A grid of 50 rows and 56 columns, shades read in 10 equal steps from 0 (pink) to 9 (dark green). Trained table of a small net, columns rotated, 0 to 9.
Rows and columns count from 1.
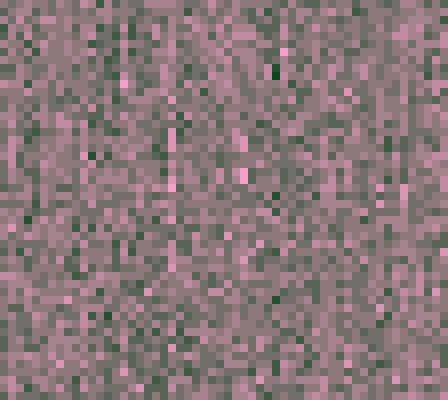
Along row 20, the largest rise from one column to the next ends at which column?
12
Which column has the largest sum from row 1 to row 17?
15
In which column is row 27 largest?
35
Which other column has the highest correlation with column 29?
10
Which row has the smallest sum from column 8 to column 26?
23
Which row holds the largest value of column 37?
11
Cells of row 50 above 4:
25
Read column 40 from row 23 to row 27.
5 4 7 4 4
